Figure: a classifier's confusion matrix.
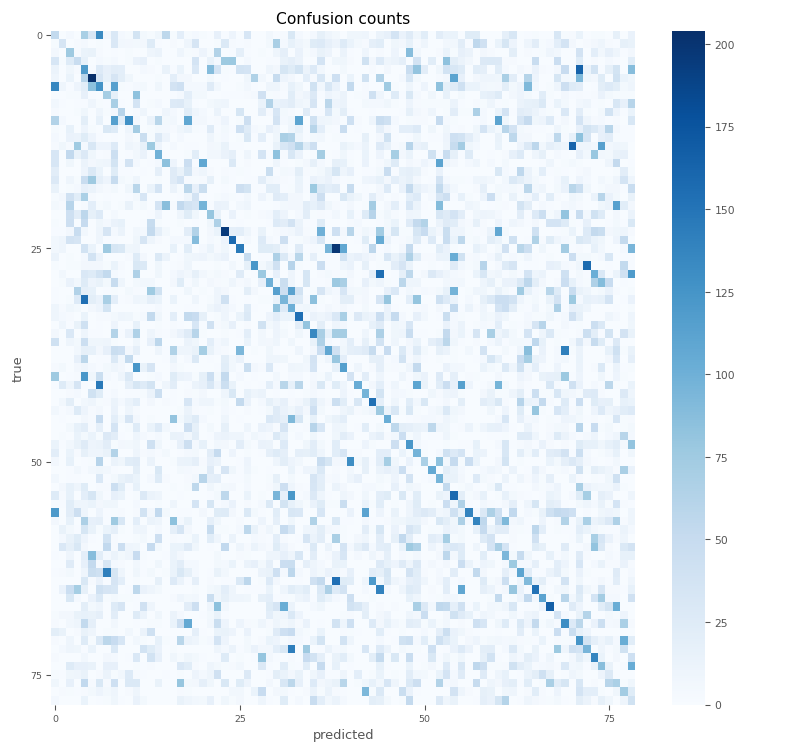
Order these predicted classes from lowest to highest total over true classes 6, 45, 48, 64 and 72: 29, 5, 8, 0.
29, 5, 0, 8
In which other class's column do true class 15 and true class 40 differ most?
4
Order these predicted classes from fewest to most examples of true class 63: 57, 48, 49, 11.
11, 49, 48, 57
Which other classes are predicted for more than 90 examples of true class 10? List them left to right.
8, 18, 33, 60
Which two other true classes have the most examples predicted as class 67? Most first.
76, 30
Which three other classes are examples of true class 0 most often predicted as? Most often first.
6, 4, 15
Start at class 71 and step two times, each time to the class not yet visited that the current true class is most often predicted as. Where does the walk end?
42
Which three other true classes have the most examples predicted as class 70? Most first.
13, 31, 18
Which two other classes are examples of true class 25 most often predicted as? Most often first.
38, 39
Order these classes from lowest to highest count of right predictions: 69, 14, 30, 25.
14, 30, 69, 25
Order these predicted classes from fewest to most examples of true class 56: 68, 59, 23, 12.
23, 12, 68, 59
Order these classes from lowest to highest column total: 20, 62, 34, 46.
20, 34, 46, 62
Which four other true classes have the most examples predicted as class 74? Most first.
13, 29, 66, 19
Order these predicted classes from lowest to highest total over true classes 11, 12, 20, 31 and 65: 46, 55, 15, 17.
46, 17, 15, 55
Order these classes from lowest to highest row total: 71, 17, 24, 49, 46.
17, 46, 49, 71, 24
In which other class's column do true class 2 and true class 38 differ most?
48
